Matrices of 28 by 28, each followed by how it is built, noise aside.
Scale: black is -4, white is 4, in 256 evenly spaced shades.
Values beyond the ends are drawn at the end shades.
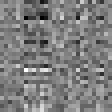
low rank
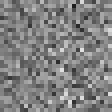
repeating rows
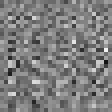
low rank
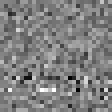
uneven rows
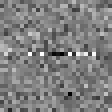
uneven rows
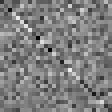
diagonal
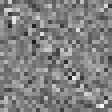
banded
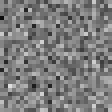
repeating rows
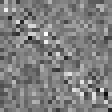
banded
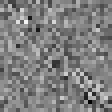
banded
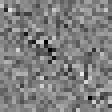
banded
